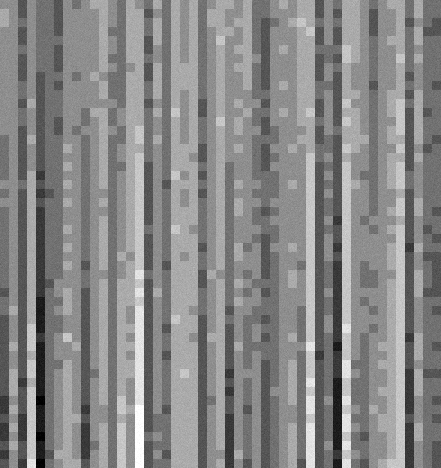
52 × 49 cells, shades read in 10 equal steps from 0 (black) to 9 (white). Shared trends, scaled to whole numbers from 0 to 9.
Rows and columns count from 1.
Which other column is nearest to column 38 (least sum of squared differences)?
5
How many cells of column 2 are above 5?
8
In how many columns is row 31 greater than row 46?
13
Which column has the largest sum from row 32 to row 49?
16
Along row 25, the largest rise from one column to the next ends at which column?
39
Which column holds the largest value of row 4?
35
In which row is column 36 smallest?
40
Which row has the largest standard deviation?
52
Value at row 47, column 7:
5
